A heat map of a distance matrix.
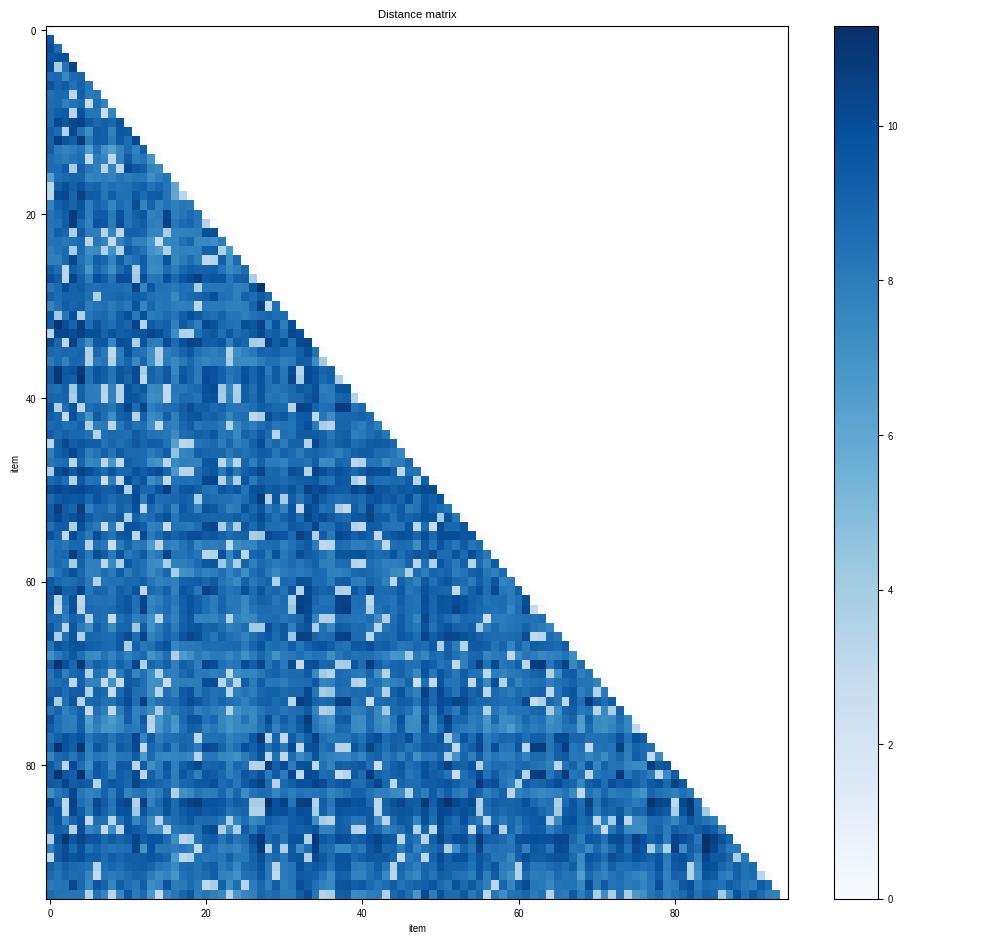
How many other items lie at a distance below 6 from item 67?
3
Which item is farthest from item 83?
3
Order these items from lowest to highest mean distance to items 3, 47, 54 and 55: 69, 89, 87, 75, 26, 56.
87, 26, 75, 56, 89, 69
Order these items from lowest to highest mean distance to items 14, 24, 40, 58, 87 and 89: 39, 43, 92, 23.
39, 23, 43, 92
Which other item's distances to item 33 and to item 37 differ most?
81
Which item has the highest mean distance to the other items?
50
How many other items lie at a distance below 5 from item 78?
8
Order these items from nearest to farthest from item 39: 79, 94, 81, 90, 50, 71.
71, 94, 79, 90, 81, 50
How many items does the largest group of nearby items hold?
14
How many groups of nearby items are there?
12
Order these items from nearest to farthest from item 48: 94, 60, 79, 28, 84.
79, 28, 60, 94, 84
